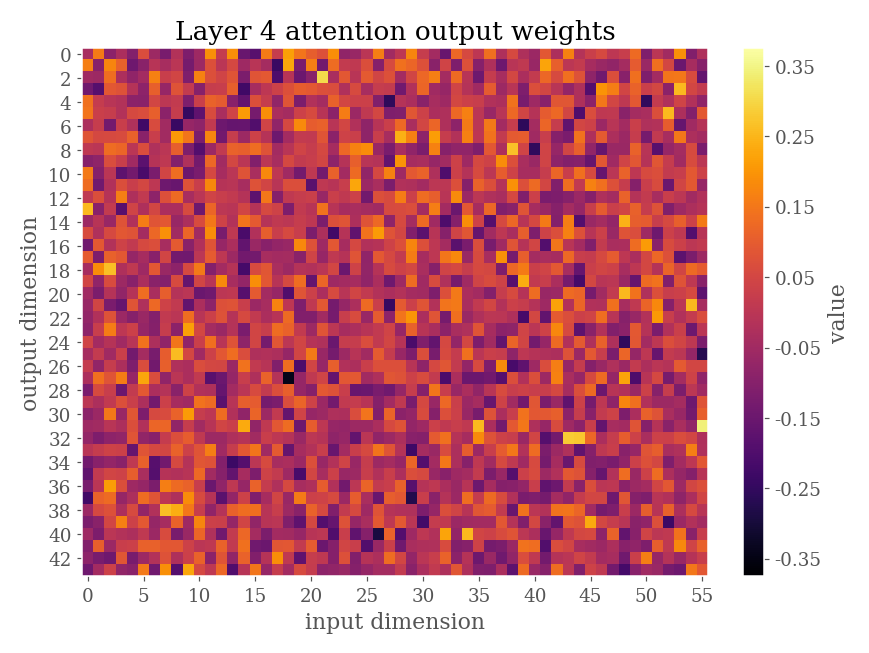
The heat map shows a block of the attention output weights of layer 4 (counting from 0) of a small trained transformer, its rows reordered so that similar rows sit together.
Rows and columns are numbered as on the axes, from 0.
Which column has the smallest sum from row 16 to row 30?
14
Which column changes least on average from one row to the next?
23
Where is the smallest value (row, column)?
27, 18
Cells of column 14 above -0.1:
32
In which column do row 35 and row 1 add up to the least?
19
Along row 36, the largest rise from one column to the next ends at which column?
7
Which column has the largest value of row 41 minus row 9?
5
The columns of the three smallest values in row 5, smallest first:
9, 44, 10
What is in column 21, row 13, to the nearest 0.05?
0.15
